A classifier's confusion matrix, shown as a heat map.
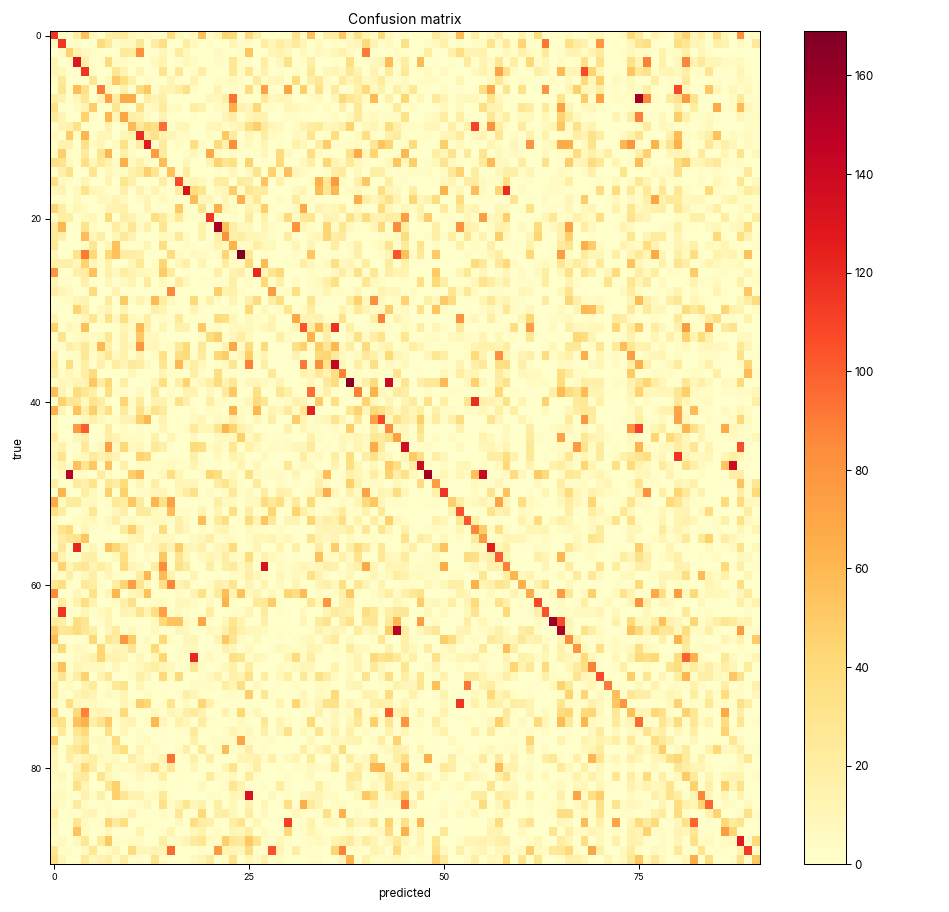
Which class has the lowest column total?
71
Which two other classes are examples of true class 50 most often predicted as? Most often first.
76, 40
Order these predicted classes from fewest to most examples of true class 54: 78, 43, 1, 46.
46, 43, 78, 1
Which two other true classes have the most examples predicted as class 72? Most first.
86, 73
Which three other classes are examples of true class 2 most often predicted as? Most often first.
40, 11, 25
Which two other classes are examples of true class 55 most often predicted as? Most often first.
4, 84
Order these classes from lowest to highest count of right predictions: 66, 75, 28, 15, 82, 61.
82, 15, 61, 28, 66, 75
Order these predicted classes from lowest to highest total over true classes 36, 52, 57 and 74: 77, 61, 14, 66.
61, 77, 66, 14
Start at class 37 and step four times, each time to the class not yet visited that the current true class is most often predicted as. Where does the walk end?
30
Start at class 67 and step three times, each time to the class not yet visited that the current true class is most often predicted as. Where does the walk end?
49
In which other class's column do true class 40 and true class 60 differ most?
15
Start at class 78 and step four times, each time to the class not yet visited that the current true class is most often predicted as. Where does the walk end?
18
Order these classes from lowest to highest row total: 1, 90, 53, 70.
90, 53, 1, 70
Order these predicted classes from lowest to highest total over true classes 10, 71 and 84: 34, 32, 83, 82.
82, 34, 83, 32
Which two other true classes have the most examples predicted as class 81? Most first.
68, 3
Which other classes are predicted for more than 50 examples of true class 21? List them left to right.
1, 22, 31, 44, 52, 66
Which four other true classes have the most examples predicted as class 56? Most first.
10, 6, 14, 72
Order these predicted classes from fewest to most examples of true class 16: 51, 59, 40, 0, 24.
59, 51, 24, 0, 40
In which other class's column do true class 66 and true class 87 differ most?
9
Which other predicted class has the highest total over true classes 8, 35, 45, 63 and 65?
88
